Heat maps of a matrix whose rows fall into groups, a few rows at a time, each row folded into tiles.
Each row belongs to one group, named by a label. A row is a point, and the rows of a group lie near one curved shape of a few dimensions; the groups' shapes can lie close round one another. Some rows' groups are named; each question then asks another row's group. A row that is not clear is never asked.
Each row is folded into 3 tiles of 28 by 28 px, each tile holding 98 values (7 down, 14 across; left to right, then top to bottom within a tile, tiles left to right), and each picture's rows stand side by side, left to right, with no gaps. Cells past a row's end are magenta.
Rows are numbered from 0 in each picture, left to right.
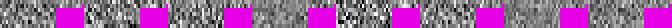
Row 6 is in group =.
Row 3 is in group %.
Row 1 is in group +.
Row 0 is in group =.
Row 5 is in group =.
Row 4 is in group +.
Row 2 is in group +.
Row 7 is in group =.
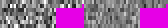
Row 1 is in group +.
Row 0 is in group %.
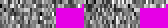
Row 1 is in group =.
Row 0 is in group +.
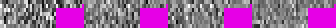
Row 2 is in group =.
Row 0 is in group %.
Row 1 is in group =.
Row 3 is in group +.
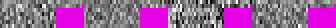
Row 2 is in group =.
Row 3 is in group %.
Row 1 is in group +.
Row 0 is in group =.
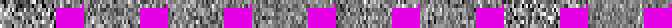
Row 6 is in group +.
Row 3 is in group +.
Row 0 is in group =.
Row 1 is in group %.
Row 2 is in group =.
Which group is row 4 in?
=
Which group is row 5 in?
=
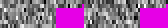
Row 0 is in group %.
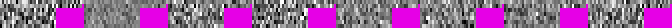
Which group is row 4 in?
=
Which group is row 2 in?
%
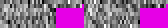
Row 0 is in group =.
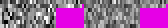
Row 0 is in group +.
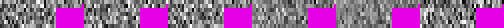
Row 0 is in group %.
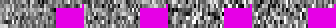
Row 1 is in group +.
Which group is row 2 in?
%
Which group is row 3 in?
=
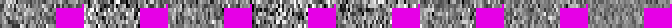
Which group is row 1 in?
=
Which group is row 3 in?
%
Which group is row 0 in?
%
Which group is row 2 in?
=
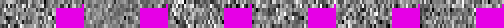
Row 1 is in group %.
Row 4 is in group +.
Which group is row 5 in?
=
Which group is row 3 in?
%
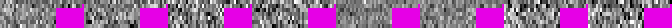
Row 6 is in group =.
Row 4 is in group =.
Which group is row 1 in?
+
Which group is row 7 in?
=
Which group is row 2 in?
+
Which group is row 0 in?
%
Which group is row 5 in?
+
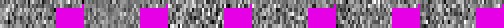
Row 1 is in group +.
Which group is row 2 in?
+
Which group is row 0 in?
=
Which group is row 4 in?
=
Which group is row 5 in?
=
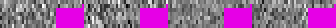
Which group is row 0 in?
=
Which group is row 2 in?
%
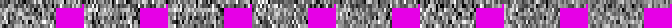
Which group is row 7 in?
=
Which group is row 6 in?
=
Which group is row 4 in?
=
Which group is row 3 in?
%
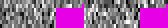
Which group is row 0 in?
=
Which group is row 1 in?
=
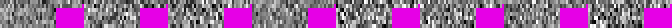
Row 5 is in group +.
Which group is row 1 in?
%
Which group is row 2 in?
=
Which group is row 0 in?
=
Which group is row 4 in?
+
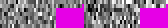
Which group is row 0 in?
+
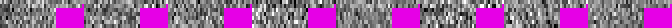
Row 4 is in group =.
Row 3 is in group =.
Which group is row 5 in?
%
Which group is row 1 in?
%
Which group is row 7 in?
=
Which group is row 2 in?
%
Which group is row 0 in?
=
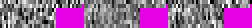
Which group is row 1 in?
=
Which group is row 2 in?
=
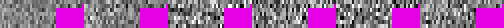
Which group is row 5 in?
=
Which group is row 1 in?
=
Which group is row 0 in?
%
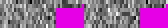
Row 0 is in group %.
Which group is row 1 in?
%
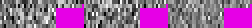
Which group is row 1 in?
+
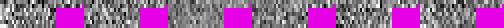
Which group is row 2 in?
=
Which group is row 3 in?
%
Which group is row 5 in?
=
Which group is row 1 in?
=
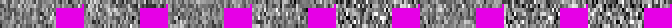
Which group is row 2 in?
+
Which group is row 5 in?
=
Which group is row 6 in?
+
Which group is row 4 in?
+
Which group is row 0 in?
+
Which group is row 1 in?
%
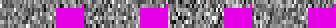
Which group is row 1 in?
+
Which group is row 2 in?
+
